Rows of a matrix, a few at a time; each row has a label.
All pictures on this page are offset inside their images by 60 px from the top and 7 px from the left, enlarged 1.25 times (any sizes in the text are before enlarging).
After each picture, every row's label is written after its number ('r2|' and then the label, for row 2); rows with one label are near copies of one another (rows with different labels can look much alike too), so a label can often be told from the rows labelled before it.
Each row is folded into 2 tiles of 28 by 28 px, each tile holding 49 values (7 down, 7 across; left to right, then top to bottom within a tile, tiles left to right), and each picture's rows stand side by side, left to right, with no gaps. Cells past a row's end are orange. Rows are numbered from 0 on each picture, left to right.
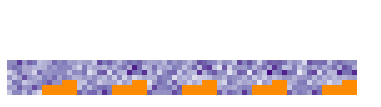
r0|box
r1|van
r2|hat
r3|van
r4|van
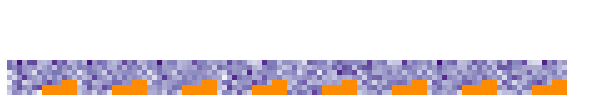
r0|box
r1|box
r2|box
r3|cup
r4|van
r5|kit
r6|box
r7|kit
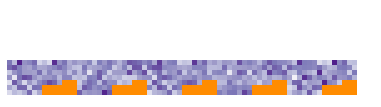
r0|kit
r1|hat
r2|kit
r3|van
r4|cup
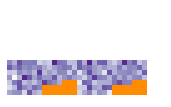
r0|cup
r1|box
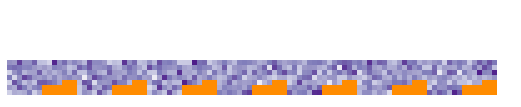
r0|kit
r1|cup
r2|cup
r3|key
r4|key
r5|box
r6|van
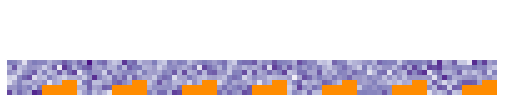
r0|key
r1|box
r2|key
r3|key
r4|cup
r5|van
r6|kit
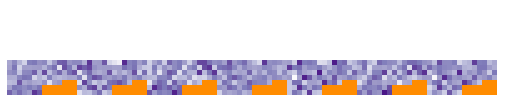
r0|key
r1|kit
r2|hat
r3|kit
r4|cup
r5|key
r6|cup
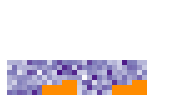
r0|van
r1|cup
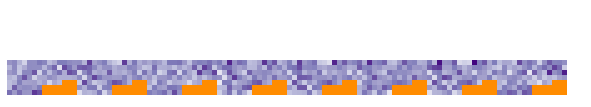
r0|key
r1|kit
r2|van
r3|box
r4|kit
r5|box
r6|kit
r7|van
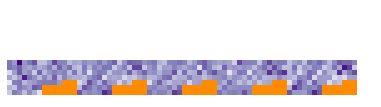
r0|box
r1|hat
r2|key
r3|van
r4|hat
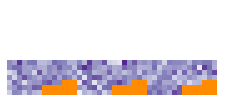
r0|box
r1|kit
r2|key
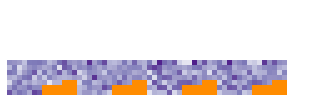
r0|key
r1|box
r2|kit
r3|kit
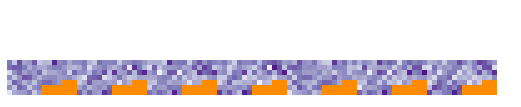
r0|kit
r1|key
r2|van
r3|key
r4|kit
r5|van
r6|hat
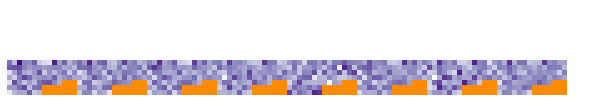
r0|kit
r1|box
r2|kit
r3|cup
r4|key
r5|kit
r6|cup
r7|box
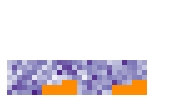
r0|hat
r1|cup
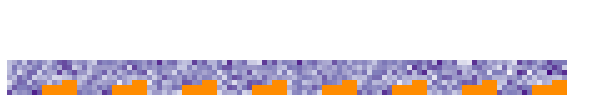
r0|hat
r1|key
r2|box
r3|kit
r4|box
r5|key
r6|kit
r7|van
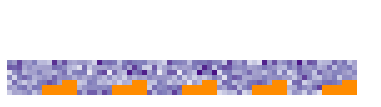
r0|kit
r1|van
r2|van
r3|kit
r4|box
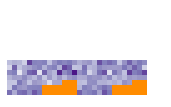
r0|van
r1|van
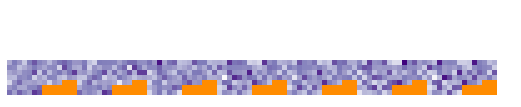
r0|key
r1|key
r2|box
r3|cup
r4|cup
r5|kit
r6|cup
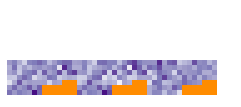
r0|key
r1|key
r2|box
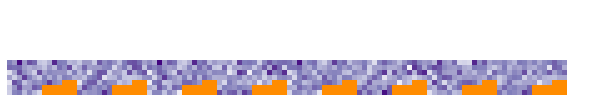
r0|box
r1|hat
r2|box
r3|van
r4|box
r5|key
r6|kit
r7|key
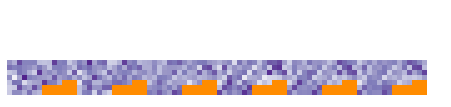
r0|cup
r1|box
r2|key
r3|hat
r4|hat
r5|hat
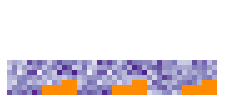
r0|van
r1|van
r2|kit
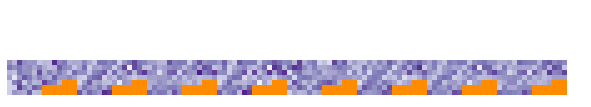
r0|cup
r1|key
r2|van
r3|key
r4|kit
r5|hat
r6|key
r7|van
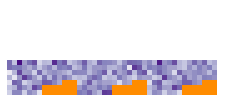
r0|box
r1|key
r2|box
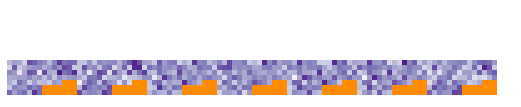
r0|van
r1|hat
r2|cup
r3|kit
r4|cup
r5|cup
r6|hat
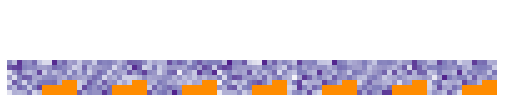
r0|kit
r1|hat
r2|van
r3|kit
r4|cup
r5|key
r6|cup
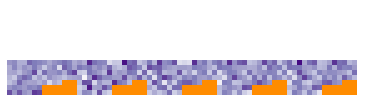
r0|key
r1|cup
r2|kit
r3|box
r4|box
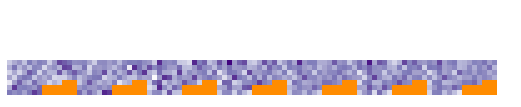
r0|hat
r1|key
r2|cup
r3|box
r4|box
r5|box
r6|box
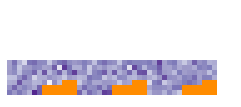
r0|key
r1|key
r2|box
